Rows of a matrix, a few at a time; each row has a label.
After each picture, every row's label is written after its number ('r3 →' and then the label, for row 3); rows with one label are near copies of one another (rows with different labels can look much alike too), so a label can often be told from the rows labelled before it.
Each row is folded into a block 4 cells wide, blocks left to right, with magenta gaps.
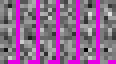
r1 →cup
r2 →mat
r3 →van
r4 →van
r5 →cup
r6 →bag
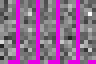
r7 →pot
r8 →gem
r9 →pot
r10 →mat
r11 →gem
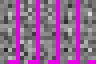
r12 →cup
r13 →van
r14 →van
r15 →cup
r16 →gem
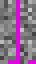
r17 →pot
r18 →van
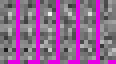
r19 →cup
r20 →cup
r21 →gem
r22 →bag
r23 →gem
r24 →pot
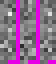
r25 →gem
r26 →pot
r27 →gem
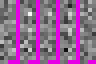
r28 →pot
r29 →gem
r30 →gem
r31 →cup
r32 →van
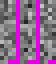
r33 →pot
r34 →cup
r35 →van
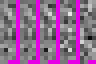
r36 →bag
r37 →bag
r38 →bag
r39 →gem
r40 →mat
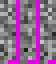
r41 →van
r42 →cup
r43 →van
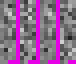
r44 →bag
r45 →van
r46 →bag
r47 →mat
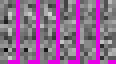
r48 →cup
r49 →bag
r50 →bag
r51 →pot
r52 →mat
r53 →pot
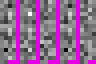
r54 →cup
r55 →gem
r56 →pot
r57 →cup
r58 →van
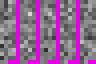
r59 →pot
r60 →gem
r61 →bag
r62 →van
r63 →mat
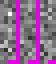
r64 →gem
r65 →mat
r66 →van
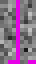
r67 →mat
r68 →cup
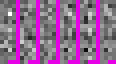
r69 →gem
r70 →mat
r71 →van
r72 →bag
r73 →cup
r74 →bag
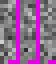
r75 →mat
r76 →bag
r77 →van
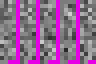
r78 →pot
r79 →van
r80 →mat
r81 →bag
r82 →van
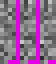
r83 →van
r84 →pot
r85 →pot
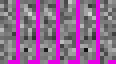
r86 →van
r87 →bag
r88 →bag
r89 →pot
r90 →bag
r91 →van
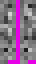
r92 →cup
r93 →bag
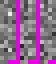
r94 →gem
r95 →pot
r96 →van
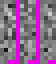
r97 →bag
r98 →van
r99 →bag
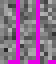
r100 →bag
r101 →pot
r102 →van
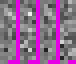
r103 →bag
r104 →gem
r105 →bag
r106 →pot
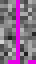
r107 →mat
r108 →van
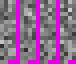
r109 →pot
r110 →bag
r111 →van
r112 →van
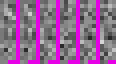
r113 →bag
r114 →bag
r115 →mat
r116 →pot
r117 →mat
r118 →mat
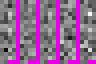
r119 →cup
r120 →pot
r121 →cup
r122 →mat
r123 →gem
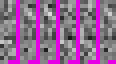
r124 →pot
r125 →bag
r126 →bag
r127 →mat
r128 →mat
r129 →bag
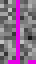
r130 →van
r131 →mat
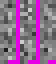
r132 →cup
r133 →van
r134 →bag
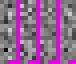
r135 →cup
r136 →van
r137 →van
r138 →bag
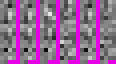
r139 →cup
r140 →cup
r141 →bag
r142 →pot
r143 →cup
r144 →pot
